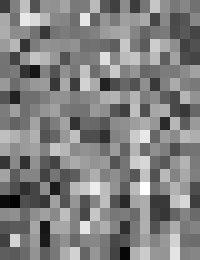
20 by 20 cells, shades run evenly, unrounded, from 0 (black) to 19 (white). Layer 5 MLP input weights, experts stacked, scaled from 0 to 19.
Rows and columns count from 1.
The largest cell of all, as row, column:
15, 15
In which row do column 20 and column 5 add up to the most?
2
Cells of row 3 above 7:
16
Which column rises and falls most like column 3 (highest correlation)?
4
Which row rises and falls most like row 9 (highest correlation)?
12
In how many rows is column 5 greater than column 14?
5
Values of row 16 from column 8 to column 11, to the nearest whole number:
11 6 10 14
